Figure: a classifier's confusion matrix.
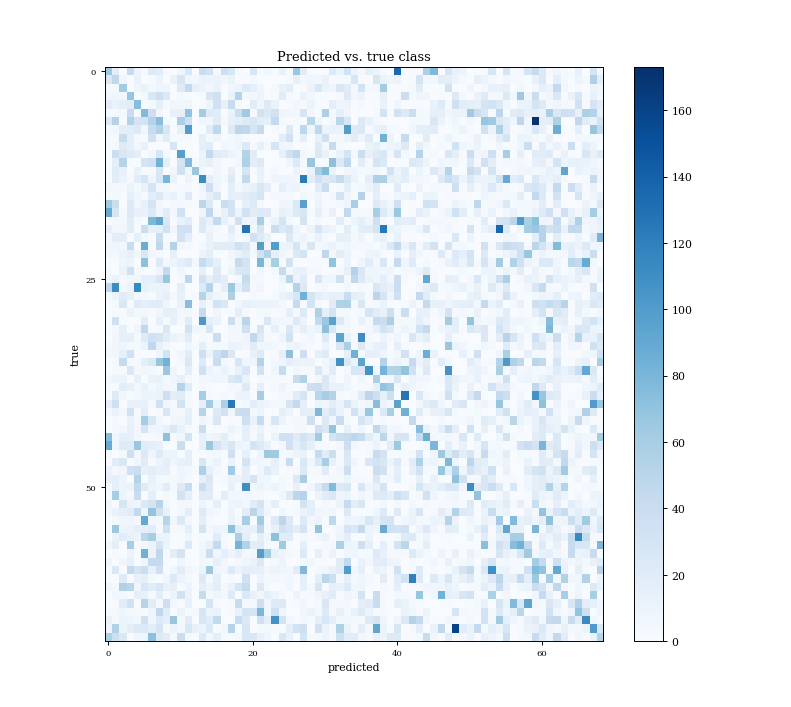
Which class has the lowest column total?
12
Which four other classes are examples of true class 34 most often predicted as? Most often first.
44, 25, 55, 16
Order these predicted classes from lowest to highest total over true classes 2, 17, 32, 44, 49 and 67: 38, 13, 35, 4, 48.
13, 4, 38, 35, 48
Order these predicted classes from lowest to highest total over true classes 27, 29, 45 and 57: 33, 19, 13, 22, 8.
22, 8, 19, 33, 13
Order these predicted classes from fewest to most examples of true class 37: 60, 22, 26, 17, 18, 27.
22, 60, 17, 18, 26, 27
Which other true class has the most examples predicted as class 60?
45
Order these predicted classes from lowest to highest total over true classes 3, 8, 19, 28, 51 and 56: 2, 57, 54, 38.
2, 57, 54, 38
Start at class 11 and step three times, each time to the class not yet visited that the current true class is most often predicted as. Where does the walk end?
47
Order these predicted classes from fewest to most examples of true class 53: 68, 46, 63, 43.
68, 46, 43, 63
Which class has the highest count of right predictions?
19
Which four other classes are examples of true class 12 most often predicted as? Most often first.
63, 30, 29, 47
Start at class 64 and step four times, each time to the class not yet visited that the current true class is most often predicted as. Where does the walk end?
66
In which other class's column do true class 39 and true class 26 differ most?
41
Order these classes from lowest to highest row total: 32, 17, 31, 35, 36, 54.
31, 32, 17, 54, 36, 35
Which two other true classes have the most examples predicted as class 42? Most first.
61, 66
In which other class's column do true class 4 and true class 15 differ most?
35
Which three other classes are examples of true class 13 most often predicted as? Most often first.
27, 55, 8
